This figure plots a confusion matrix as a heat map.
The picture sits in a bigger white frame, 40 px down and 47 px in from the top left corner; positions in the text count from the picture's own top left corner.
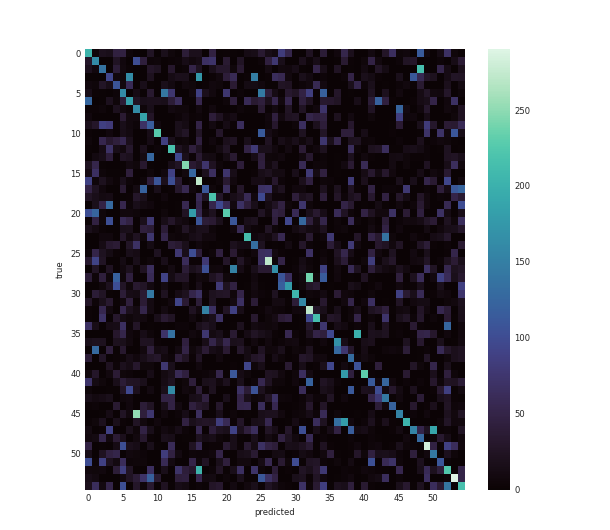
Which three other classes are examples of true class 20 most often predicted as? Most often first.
15, 1, 0
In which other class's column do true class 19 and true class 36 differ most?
3
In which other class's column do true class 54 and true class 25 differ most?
52
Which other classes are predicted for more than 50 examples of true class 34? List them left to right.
0, 5, 52
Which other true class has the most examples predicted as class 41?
51
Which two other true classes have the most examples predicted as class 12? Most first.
42, 35
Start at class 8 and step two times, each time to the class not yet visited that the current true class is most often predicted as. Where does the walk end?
7
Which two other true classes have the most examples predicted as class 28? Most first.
29, 0
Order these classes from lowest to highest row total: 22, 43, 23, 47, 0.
22, 43, 23, 0, 47
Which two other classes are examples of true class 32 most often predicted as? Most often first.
17, 21
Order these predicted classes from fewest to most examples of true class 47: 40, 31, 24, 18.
40, 18, 24, 31
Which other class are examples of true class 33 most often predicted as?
32
